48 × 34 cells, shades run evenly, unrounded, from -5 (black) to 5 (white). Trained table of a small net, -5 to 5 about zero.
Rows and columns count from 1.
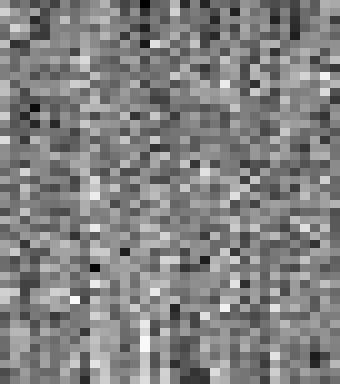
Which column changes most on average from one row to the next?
10
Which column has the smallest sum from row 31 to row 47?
27
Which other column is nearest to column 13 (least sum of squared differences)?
5
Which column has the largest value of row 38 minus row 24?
8
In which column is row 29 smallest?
29
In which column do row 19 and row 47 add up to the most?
22
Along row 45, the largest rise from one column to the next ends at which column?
28
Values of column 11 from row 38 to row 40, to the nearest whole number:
1 1 2
